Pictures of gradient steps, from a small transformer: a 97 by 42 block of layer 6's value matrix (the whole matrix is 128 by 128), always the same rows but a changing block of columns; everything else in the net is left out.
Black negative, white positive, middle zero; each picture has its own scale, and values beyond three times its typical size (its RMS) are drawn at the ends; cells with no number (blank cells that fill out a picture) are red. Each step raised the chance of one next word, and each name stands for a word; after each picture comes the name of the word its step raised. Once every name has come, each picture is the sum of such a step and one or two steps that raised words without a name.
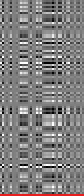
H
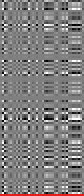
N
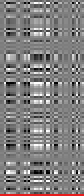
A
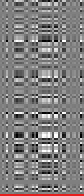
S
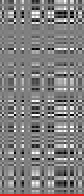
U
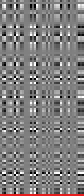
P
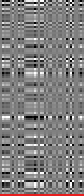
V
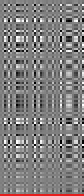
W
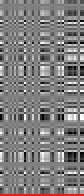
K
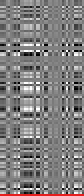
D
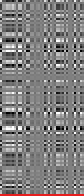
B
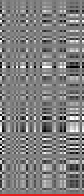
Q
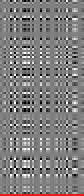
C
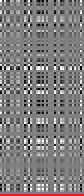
W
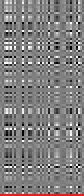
H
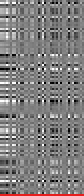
A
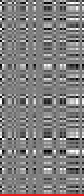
S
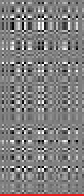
C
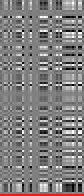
N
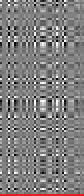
P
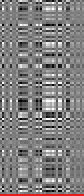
N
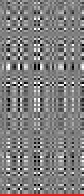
K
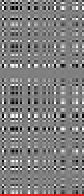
B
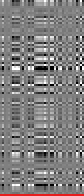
K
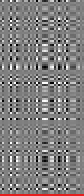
K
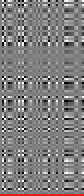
P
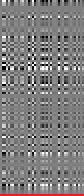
K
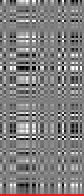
Q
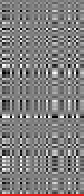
V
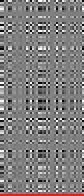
N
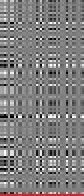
V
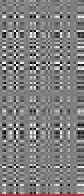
H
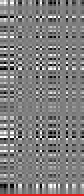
S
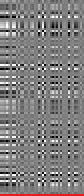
P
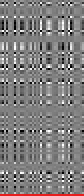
A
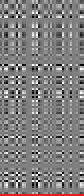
P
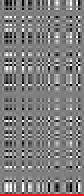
N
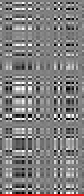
D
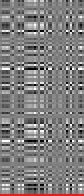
W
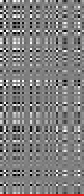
B
